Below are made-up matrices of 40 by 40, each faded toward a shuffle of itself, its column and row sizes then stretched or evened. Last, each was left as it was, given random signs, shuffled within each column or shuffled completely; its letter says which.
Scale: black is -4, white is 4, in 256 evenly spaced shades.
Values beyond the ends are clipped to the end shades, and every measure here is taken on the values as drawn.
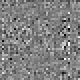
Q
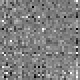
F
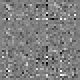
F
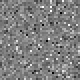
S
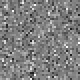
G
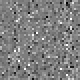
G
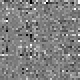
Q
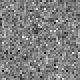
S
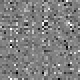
F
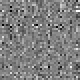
F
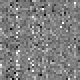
G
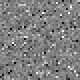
S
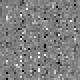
G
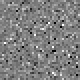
S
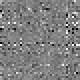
F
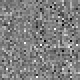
G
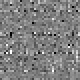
Q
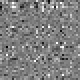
F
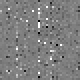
G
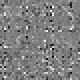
F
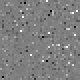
S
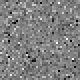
S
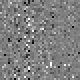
G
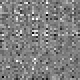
F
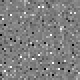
S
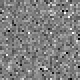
S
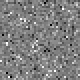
S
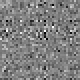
F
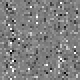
G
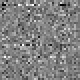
Q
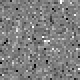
S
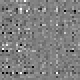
F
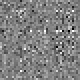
Q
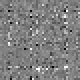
Q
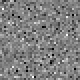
S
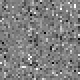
G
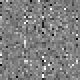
G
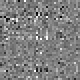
F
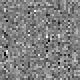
G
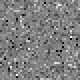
S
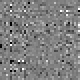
F
